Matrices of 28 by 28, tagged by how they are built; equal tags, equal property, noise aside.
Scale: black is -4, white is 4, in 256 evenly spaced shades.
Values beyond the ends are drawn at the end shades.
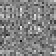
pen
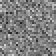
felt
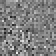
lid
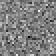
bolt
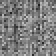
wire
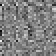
pen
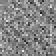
felt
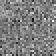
pen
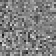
lid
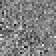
lid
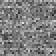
wire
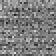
wire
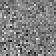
lid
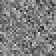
felt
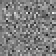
pen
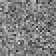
bolt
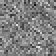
felt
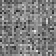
wire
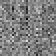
pen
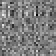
pen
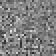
lid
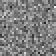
bolt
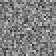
bolt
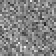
felt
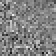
lid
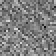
felt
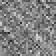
felt
